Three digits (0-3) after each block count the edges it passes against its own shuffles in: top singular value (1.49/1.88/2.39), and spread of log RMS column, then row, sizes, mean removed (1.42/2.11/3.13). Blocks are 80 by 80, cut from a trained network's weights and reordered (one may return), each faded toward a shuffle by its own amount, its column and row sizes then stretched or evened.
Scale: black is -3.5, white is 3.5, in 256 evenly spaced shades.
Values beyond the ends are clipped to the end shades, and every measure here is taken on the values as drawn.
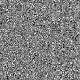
1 1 0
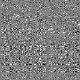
2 2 2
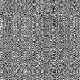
3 2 1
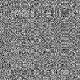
3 0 1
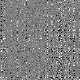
2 3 2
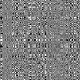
3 3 2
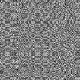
3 1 0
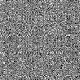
2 0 1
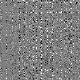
1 3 1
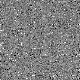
0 1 1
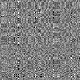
3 2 1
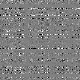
1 2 3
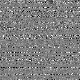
0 0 3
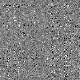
0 2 1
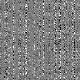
2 3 0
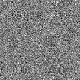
2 0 0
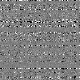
2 2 3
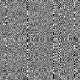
3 2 1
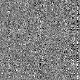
1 2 1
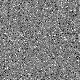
0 0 0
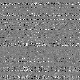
1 1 3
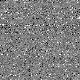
0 0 2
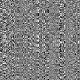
3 3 0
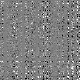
1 3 2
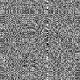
3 1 1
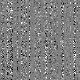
0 3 1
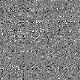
1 2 2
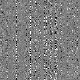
2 3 0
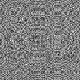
3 0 0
